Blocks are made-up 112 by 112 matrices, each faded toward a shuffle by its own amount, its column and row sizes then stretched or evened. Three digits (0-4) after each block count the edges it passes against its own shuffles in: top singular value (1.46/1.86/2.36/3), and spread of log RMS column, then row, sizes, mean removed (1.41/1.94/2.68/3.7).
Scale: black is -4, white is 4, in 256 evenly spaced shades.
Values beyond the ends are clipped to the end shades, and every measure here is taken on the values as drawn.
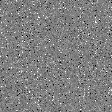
0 2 0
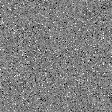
1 1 0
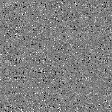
1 1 2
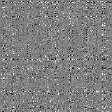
2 3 3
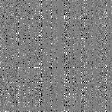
2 4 2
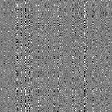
4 4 1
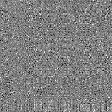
3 1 0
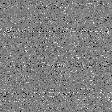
1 0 3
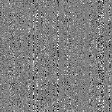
1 4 1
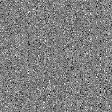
1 3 0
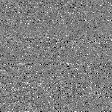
1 0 3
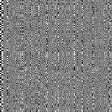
4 4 0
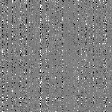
3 4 2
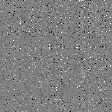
0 2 2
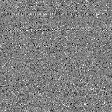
2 0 2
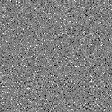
3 0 1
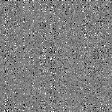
1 3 2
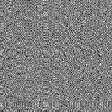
4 0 0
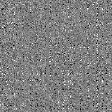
0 3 2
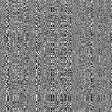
4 4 0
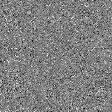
1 1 1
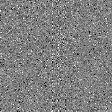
2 2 0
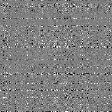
2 3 4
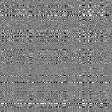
4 2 4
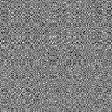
4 0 2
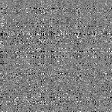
3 2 3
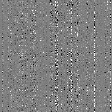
2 4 1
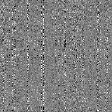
2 4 2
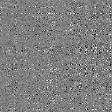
1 3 3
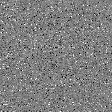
1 0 1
